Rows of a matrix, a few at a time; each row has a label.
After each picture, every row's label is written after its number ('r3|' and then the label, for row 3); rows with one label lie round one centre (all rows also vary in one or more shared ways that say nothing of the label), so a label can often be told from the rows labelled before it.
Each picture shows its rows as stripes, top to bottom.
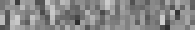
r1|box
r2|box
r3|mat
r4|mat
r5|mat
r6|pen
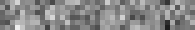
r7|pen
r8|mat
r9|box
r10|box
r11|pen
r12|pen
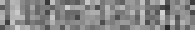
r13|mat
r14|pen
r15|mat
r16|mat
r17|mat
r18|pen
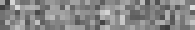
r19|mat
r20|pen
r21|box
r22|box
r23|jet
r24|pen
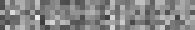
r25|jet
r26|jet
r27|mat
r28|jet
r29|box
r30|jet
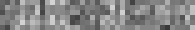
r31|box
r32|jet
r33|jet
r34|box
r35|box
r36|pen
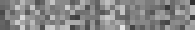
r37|box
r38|pen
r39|jet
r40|box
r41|pen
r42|box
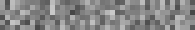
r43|mat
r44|mat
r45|box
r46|jet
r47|mat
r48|box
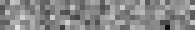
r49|mat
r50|jet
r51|jet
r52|box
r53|pen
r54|pen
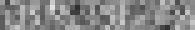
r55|mat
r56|box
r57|box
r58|jet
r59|jet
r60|pen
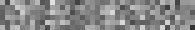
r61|mat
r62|pen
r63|box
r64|jet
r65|box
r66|mat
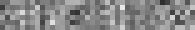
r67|pen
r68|jet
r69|box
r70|mat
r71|box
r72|jet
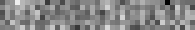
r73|pen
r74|box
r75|jet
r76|jet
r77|mat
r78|box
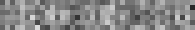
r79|jet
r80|box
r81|box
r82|box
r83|box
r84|jet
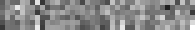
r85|jet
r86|pen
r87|box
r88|jet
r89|jet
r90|jet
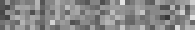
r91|jet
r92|pen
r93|jet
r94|pen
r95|box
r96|jet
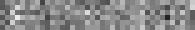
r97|jet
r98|pen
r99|mat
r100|pen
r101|mat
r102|jet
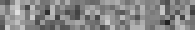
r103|pen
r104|mat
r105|mat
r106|box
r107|pen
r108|jet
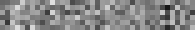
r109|box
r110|pen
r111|mat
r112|pen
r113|mat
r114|pen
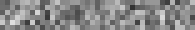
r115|pen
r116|box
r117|jet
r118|mat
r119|mat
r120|jet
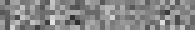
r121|mat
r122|box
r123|pen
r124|box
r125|mat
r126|mat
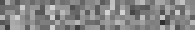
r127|jet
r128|box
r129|box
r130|mat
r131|pen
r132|mat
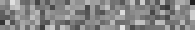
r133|mat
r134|pen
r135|jet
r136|pen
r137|jet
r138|box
